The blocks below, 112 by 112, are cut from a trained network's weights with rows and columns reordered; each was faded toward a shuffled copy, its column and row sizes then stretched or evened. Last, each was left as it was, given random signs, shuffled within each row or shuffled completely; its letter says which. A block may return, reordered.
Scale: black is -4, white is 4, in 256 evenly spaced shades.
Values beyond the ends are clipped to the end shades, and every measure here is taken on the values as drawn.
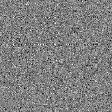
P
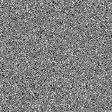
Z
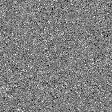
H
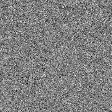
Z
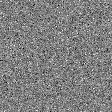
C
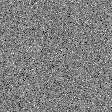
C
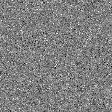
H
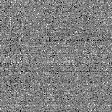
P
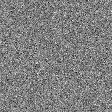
C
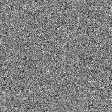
P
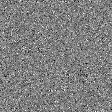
H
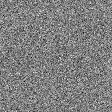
C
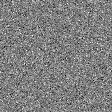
C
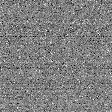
H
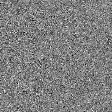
Z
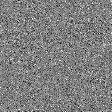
Z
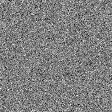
H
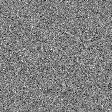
H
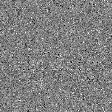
Z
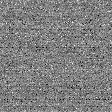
H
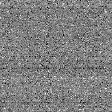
P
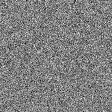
H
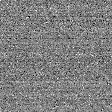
H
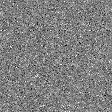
H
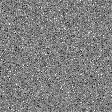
C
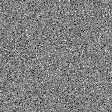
C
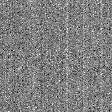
P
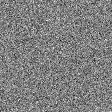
C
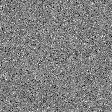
C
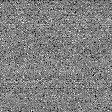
H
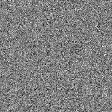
P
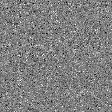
Z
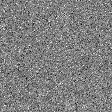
C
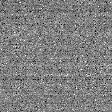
P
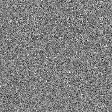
Z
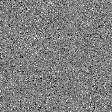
Z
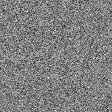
C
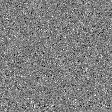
H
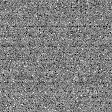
H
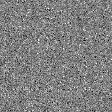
Z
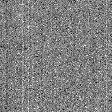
P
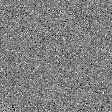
H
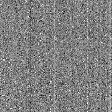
P
